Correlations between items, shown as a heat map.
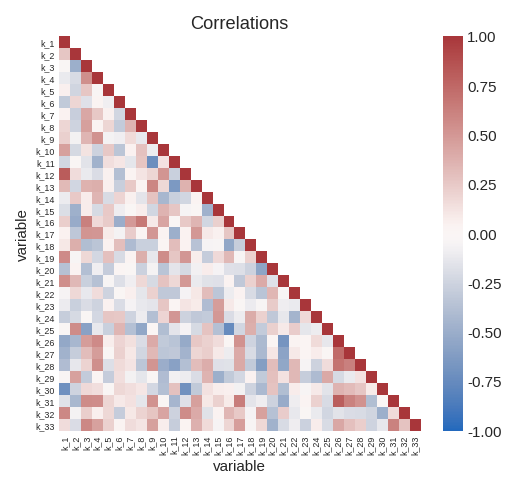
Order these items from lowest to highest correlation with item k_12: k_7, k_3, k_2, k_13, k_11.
k_11, k_3, k_7, k_2, k_13
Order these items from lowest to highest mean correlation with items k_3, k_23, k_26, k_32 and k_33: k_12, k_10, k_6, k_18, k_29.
k_29, k_18, k_6, k_12, k_10
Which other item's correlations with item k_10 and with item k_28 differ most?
k_19
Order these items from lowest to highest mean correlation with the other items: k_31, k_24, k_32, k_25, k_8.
k_25, k_24, k_8, k_32, k_31
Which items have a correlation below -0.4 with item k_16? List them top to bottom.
k_2, k_6, k_18, k_25
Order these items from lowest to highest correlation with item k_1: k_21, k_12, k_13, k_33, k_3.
k_3, k_33, k_13, k_21, k_12
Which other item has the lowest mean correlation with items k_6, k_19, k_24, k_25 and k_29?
k_16
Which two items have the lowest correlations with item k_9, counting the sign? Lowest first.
k_11, k_24
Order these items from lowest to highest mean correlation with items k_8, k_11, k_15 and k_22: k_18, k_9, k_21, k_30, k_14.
k_9, k_14, k_18, k_21, k_30
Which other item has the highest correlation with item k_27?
k_26
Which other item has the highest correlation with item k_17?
k_31
